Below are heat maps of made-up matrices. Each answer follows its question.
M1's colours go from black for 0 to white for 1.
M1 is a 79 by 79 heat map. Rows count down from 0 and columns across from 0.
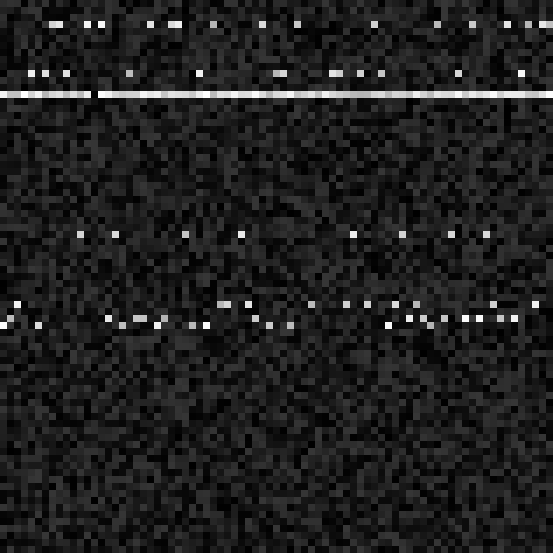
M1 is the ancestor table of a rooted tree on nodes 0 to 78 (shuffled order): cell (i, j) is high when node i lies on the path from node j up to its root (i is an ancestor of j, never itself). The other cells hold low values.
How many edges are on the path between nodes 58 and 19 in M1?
2
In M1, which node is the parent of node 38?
46
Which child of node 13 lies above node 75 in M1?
3
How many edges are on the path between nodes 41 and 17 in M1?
2
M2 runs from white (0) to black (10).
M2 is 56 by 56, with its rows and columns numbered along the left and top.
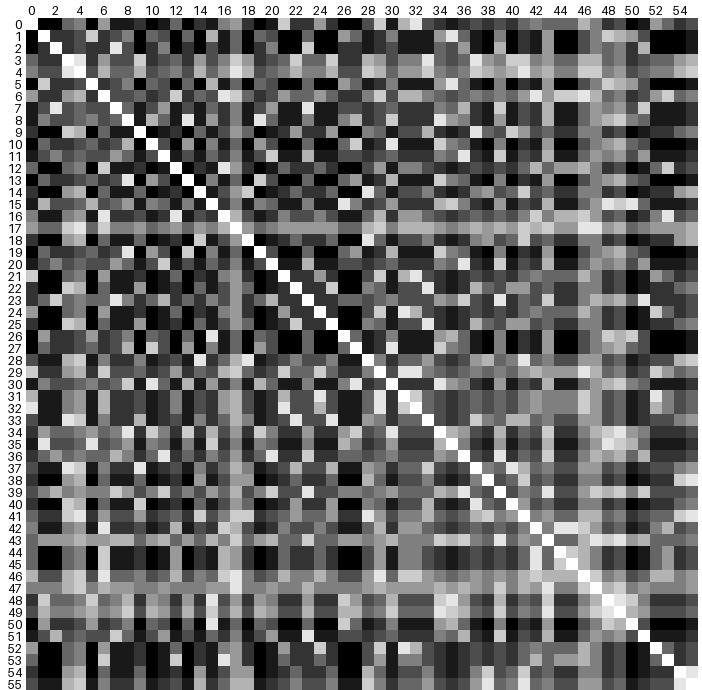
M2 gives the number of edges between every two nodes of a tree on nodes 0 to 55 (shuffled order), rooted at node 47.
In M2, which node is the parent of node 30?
34
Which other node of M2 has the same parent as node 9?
40
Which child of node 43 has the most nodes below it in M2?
49
